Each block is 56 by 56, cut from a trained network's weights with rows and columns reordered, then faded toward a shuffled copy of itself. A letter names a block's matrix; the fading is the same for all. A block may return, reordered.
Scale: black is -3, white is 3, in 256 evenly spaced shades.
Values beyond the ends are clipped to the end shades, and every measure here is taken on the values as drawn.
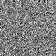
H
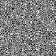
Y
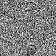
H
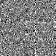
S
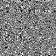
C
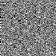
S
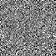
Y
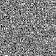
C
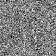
H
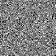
C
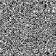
S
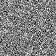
H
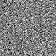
H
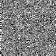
S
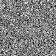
H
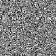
S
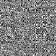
Y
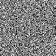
H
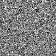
H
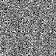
C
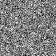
H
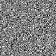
C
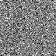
C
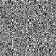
Y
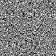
C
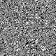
C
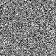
H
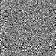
Y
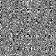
Y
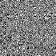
C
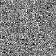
C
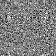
C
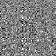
Y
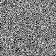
H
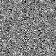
C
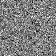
H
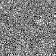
C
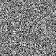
H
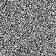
H
